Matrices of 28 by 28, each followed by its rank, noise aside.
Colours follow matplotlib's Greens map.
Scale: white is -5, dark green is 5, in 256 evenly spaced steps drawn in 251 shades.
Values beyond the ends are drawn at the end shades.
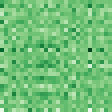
three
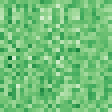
four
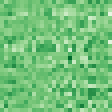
four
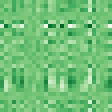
two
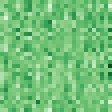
four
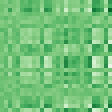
one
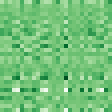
two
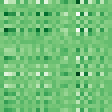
one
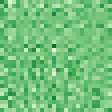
four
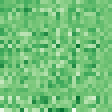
three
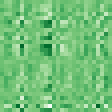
two
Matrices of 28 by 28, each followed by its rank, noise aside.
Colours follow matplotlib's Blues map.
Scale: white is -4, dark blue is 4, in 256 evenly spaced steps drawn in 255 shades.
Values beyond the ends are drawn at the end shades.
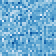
six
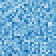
eight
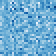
six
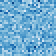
eight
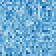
eight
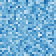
eight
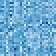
five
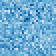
eight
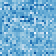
five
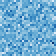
eight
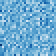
five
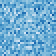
seven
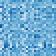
five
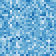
seven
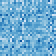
seven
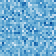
eight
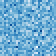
six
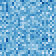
five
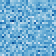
six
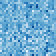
six
